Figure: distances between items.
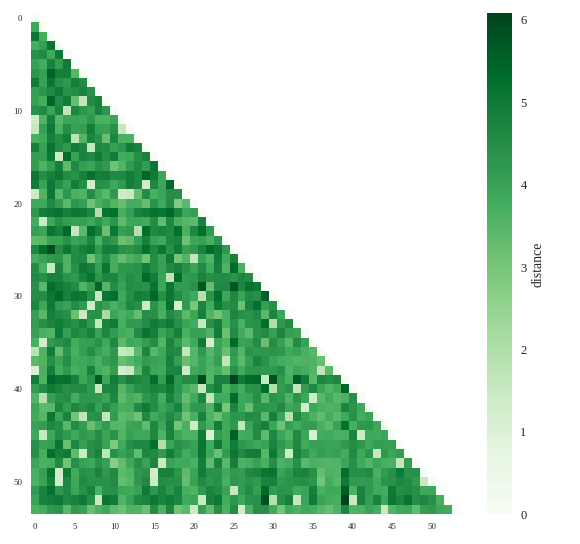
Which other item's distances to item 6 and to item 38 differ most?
0
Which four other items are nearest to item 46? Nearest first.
48, 16, 10, 4
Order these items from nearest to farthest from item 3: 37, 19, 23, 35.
19, 37, 35, 23
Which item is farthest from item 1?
25
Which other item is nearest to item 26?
53
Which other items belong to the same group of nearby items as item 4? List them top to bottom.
10
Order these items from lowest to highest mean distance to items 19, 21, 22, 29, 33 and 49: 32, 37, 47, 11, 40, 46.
11, 40, 37, 32, 47, 46
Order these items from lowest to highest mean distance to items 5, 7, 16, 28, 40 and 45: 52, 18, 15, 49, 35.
35, 18, 52, 49, 15
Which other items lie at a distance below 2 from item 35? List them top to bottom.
1, 22, 41, 45
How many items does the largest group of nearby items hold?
6
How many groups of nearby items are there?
16
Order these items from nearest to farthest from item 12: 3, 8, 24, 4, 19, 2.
19, 24, 3, 8, 4, 2
